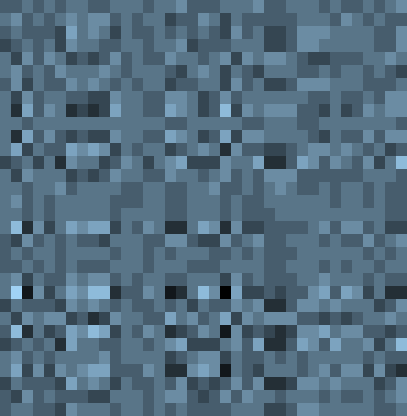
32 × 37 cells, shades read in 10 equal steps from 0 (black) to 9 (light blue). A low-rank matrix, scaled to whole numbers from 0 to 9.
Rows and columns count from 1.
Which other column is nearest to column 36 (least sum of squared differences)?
5
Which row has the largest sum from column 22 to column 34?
27
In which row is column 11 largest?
9
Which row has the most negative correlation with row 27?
15
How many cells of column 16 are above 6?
3
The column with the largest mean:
7
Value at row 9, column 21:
8
